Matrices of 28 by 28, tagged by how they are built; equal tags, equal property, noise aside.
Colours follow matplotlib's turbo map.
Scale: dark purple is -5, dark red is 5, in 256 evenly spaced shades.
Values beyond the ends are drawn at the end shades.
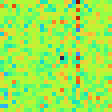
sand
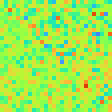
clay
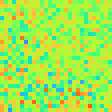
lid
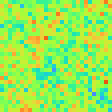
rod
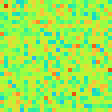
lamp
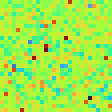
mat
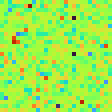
mat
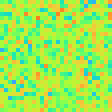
lamp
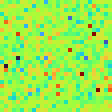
mat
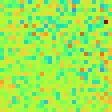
clay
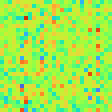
sand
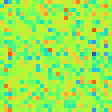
sand
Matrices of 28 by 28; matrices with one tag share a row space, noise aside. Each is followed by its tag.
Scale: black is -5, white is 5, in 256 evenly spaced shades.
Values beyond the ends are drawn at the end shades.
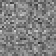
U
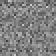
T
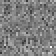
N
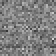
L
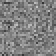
U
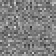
T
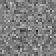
U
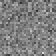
U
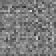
U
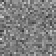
N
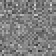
U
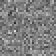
T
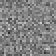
T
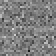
N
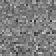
U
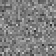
N
